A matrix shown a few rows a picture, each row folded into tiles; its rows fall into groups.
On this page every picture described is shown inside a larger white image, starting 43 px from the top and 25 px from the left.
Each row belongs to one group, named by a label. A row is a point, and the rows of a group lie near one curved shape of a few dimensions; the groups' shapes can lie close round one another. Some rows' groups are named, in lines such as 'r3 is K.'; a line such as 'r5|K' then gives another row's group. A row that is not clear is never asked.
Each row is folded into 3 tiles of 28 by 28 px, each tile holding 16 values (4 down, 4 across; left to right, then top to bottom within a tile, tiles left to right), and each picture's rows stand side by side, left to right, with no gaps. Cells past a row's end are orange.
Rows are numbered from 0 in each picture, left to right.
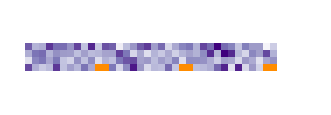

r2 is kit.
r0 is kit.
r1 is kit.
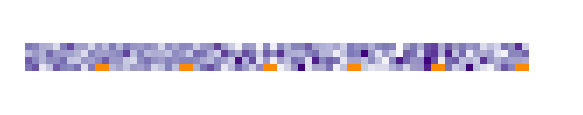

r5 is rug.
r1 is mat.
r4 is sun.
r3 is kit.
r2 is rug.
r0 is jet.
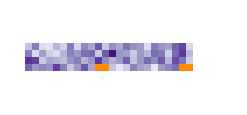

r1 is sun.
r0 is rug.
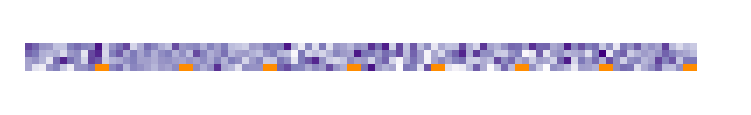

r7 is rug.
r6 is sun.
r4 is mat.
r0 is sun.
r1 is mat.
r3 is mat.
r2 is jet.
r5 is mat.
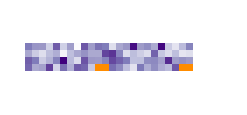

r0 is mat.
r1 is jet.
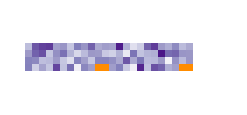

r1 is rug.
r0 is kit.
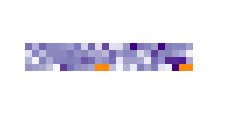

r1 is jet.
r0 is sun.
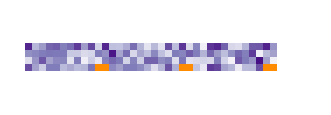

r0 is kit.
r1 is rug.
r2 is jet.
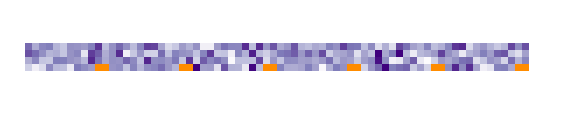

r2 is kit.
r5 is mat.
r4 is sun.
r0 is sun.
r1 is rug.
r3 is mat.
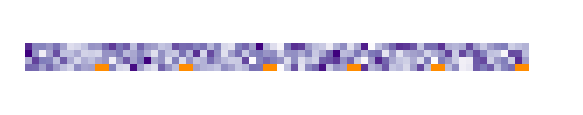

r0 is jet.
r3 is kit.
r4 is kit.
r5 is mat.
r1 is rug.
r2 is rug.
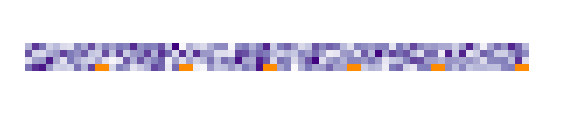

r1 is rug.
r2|sun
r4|mat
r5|rug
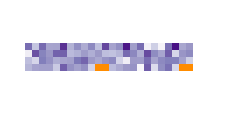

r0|sun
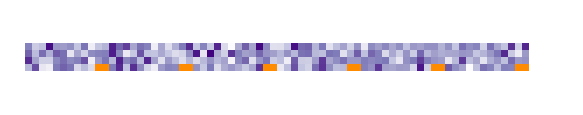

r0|mat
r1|jet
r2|rug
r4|kit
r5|kit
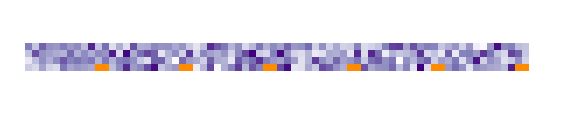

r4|kit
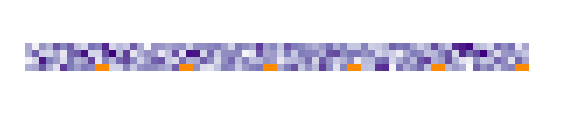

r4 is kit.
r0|kit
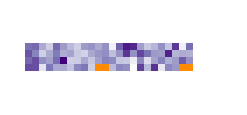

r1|kit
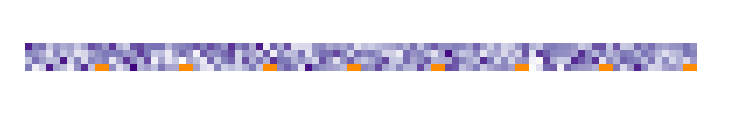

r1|kit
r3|rug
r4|kit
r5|jet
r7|kit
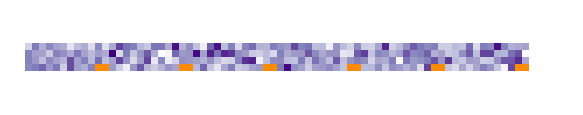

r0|rug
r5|jet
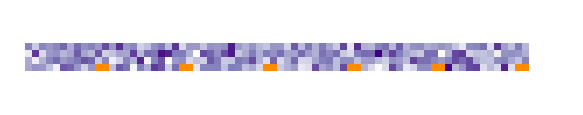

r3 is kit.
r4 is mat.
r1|rug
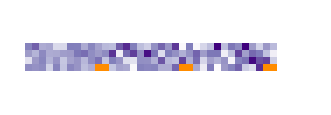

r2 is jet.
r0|rug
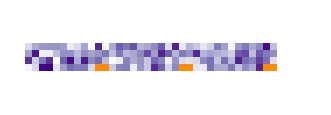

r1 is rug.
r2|sun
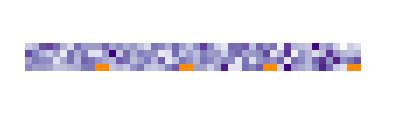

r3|rug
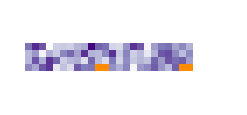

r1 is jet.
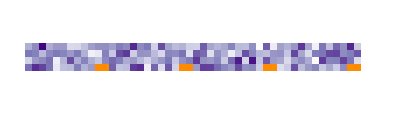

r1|kit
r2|rug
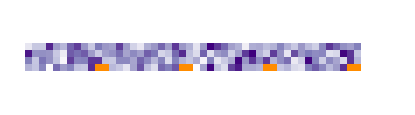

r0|jet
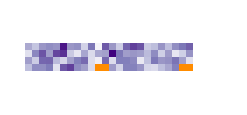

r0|sun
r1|jet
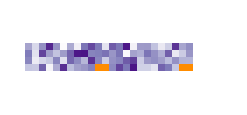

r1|mat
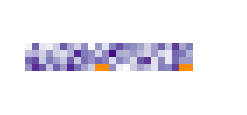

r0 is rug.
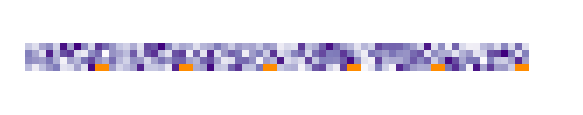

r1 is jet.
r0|jet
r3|jet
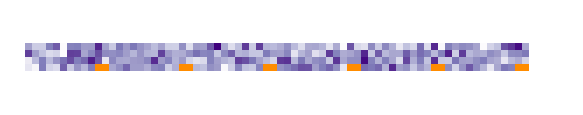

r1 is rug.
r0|sun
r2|rug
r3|rug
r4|rug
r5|rug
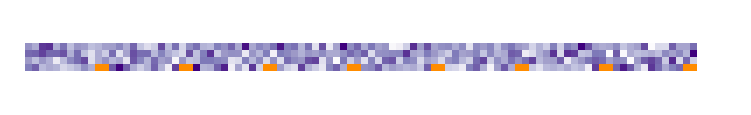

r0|mat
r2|kit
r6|jet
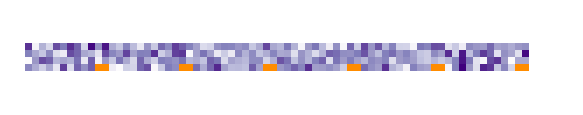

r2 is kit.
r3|rug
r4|jet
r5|sun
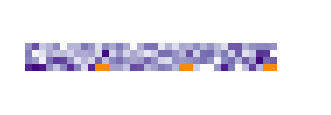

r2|mat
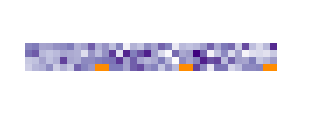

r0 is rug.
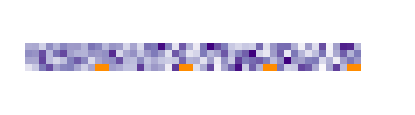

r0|sun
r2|kit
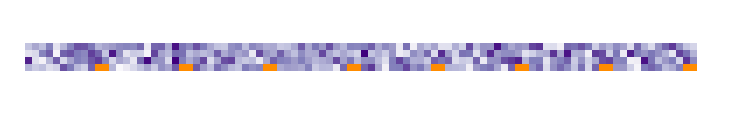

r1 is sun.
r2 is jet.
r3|jet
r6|jet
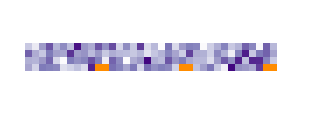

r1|mat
